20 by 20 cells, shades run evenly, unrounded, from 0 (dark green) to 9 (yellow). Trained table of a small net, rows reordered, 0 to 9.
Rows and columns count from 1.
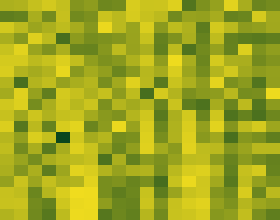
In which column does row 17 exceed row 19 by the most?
4
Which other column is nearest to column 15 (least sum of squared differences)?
7
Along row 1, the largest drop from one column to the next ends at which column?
14
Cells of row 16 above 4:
17
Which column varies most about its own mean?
5
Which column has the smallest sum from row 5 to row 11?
19
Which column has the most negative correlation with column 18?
3
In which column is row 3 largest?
8
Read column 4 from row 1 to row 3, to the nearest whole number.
8 4 6
